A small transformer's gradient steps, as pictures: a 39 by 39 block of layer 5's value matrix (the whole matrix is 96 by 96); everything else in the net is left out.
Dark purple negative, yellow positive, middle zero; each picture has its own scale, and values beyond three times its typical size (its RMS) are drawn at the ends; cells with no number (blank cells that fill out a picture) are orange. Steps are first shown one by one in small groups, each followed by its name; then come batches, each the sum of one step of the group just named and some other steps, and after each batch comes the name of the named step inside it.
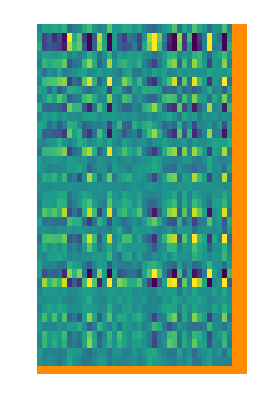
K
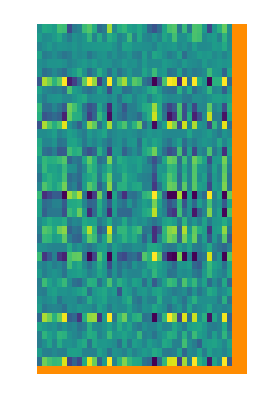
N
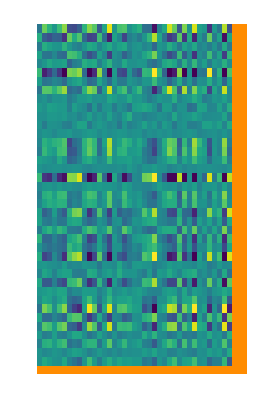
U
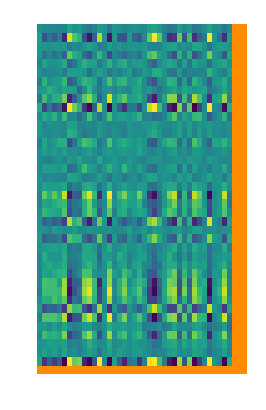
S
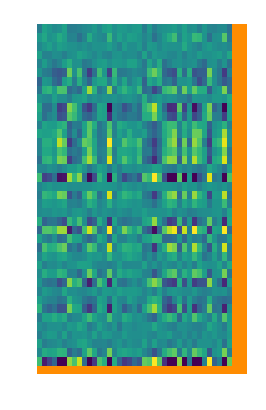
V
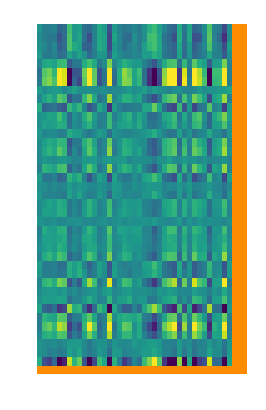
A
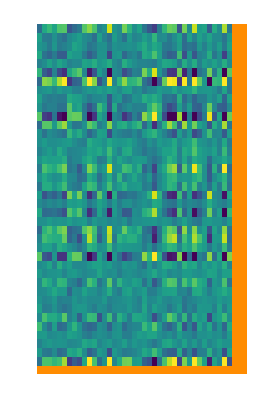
N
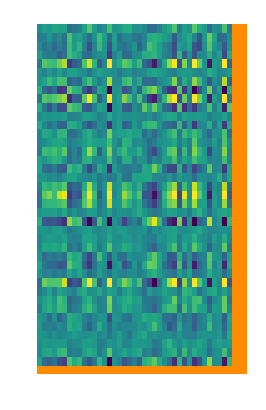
K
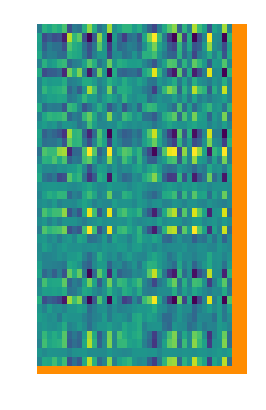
K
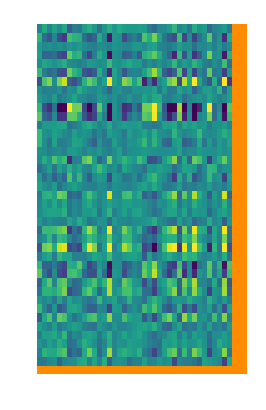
V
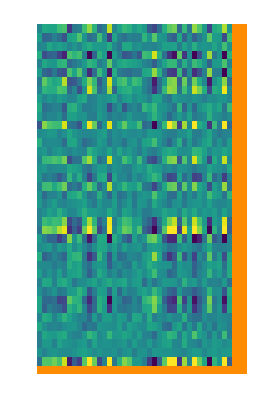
N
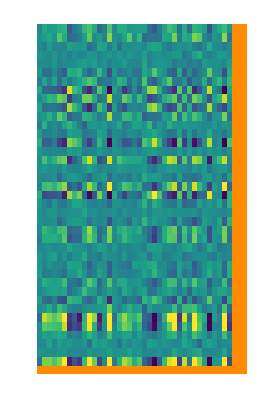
N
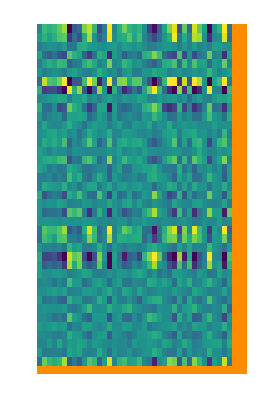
N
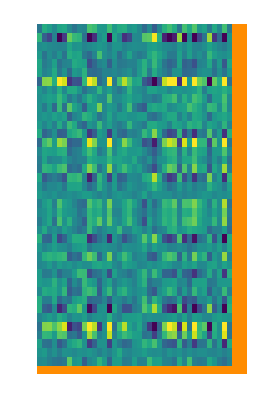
A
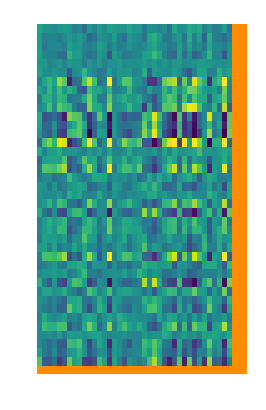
A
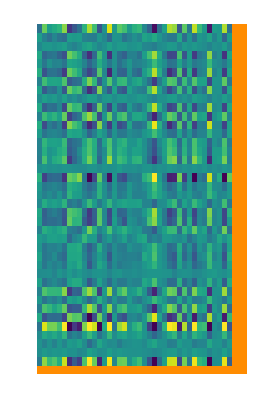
U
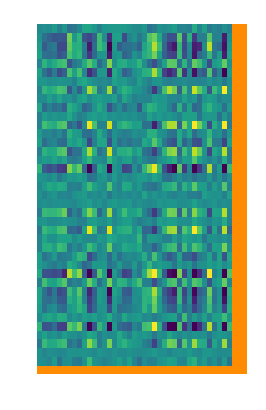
K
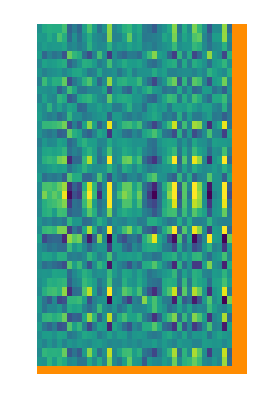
S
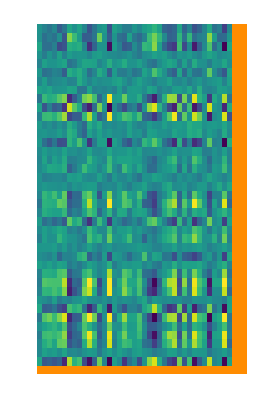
S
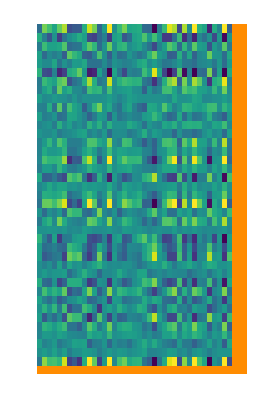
U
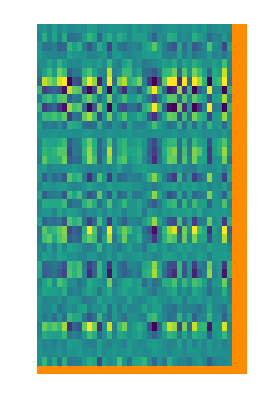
A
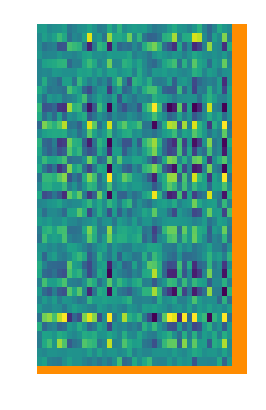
N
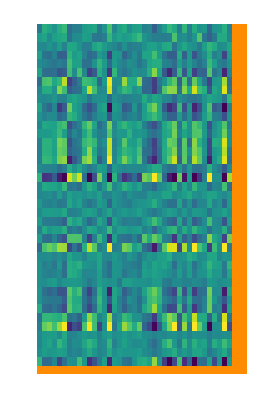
V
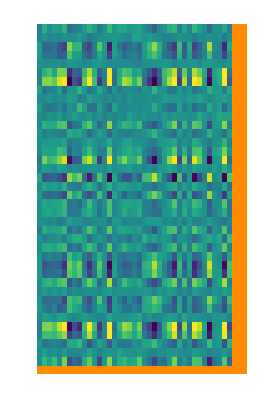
A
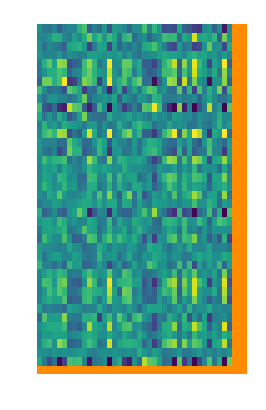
N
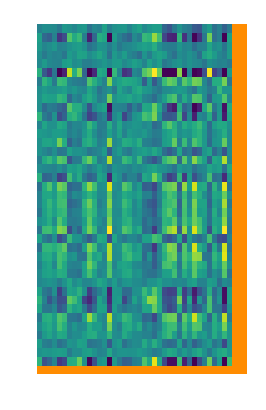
V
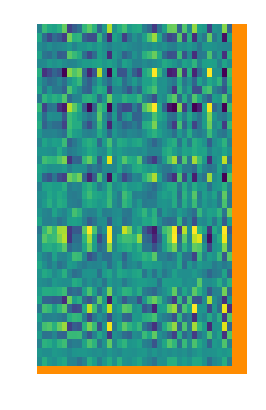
U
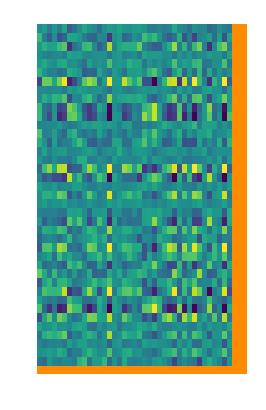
V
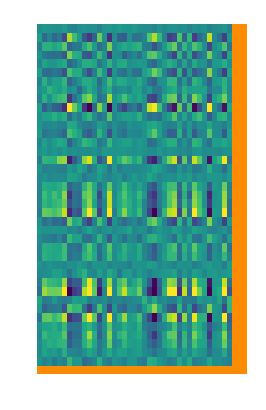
S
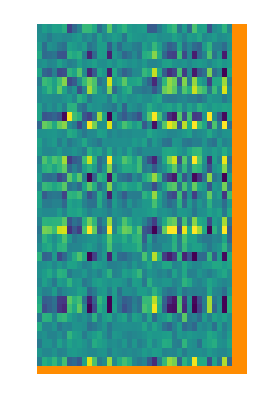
N
